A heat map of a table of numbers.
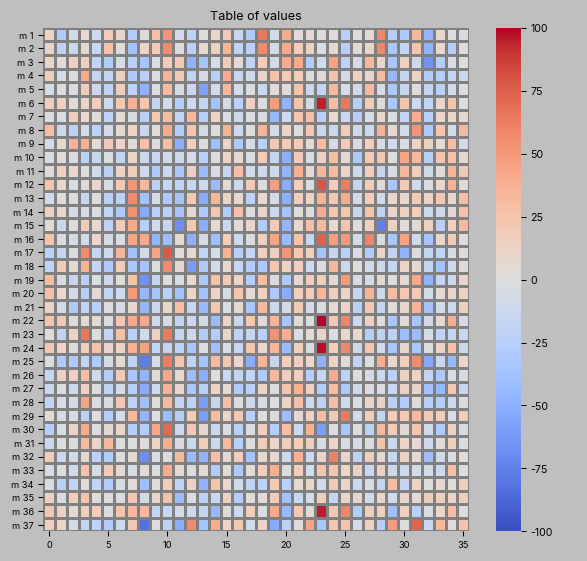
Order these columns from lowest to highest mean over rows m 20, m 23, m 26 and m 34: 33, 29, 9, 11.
11, 33, 9, 29
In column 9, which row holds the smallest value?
m 16
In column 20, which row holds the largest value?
m 17
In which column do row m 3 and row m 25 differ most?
31
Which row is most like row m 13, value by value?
m 29
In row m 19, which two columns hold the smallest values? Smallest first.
8, 32
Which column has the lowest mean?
13
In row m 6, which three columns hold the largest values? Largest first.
23, 25, 19
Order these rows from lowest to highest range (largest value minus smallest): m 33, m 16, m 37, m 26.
m 33, m 26, m 16, m 37
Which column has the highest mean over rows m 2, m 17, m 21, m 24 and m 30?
10
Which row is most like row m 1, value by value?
m 2
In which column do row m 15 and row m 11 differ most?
28
